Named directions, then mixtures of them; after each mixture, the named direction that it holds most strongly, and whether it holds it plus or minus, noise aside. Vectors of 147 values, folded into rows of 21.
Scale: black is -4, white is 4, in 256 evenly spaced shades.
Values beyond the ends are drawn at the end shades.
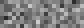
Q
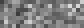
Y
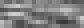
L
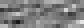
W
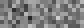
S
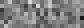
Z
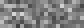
Q, minus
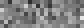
Z, minus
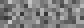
Q, plus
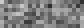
Y, minus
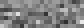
Q, plus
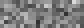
Q, minus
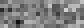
W, plus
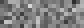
Q, plus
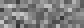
Q, minus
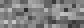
W, minus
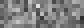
Z, plus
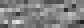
W, minus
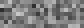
S, minus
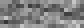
W, plus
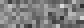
Q, minus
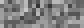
Z, minus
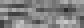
L, minus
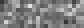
Y, plus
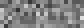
Z, minus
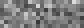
Z, plus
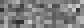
Y, plus
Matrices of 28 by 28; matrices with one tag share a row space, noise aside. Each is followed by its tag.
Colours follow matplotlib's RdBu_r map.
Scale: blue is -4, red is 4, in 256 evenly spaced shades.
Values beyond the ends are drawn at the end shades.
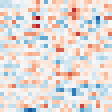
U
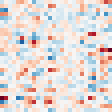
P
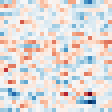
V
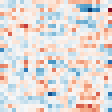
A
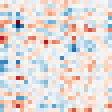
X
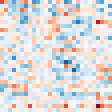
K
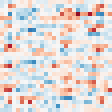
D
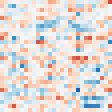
A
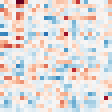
X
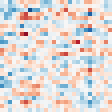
V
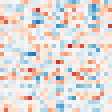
U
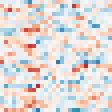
U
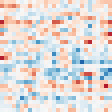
V
